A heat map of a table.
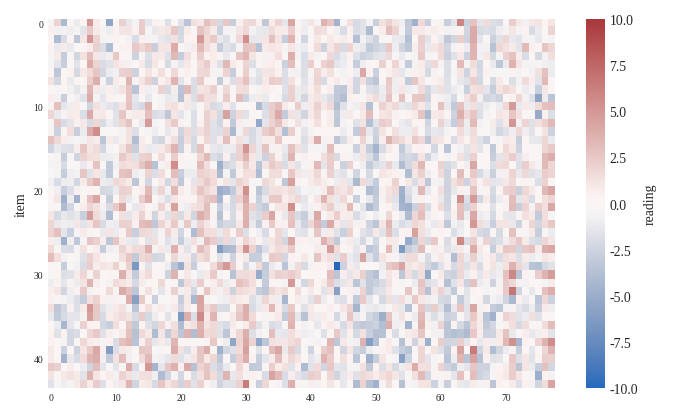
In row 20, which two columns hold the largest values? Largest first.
30, 77
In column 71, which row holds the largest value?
32
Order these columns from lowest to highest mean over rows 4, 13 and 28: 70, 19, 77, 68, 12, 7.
68, 77, 70, 12, 19, 7
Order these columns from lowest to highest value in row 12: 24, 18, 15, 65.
18, 24, 65, 15
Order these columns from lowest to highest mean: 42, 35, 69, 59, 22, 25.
22, 69, 59, 42, 25, 35
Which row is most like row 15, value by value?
43
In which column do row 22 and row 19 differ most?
55
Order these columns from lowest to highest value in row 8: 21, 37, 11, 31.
31, 11, 37, 21
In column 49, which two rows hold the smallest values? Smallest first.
38, 40
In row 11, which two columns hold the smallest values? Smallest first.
75, 58
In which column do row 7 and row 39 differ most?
63
